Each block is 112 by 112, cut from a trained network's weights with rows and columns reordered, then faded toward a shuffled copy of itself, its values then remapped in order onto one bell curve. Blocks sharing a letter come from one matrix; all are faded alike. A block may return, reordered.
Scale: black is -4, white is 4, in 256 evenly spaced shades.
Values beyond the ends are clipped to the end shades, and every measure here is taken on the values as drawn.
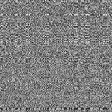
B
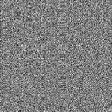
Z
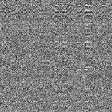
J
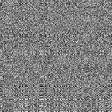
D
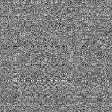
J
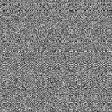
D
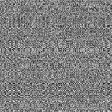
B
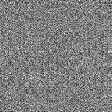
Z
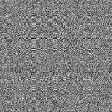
B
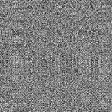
Z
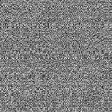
J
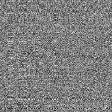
J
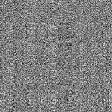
Z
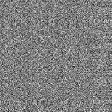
Z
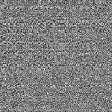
J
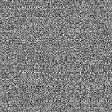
J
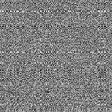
D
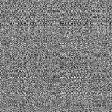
B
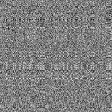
D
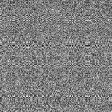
B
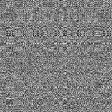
B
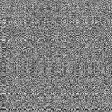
B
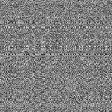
B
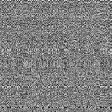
B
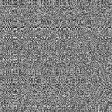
B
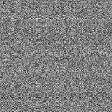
J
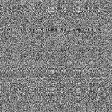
J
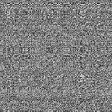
J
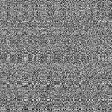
B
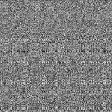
J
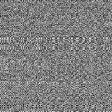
D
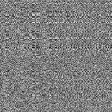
D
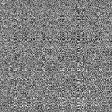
J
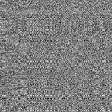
D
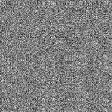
Z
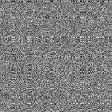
D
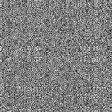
Z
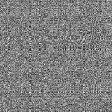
J
